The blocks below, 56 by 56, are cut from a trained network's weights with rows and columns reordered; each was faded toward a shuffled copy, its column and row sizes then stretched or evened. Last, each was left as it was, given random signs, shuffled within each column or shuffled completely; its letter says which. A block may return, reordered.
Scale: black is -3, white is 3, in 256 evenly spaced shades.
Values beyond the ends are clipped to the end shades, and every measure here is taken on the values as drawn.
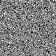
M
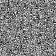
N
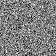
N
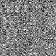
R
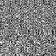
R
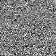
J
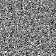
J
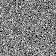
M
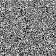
N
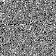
J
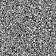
N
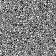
M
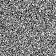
M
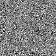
J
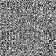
R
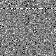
J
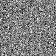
N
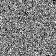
M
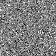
M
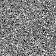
N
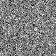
M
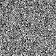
N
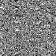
R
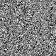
N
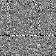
J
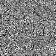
J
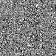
N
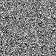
N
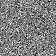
M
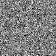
J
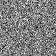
M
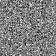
N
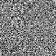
R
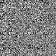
R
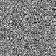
R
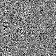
J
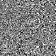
R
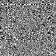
J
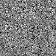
J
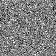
M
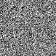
J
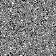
N
